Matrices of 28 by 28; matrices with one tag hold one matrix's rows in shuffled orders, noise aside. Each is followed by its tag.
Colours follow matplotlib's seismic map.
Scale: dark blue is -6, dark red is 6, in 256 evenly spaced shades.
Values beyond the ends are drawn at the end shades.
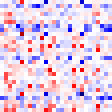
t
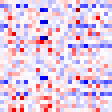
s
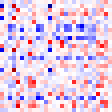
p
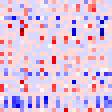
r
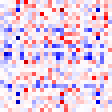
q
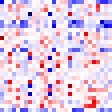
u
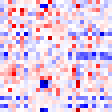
s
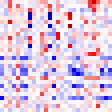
u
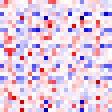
t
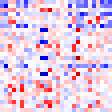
s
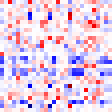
u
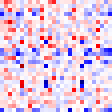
t
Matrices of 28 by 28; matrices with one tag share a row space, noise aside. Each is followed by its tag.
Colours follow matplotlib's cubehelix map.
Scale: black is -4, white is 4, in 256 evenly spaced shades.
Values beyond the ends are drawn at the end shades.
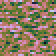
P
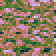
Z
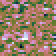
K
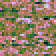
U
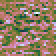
Z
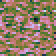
Z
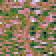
P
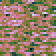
P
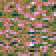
P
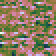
U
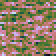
U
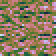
K
